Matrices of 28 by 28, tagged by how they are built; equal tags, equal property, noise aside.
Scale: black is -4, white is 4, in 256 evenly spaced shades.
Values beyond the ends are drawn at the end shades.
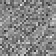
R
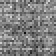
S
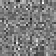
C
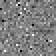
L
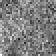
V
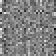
C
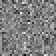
C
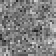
V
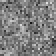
V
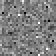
L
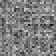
S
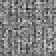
S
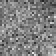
V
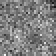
V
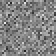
R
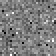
L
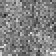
V
